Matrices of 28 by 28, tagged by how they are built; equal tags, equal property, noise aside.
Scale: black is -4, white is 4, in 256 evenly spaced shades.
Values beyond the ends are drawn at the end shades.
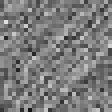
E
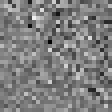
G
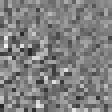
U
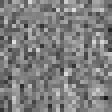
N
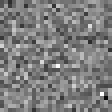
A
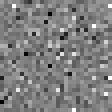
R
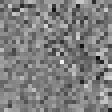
G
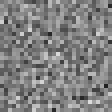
A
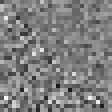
U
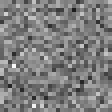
A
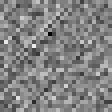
E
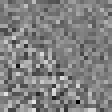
U
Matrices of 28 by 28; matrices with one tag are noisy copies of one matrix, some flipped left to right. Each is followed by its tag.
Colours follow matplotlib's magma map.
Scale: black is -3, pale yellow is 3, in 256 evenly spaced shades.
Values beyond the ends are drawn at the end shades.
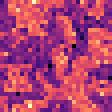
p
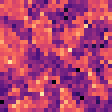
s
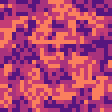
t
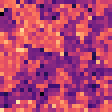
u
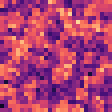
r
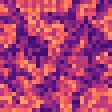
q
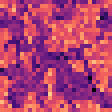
u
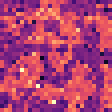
t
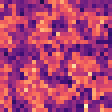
t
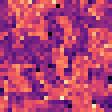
p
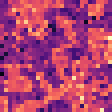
p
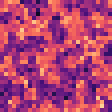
r
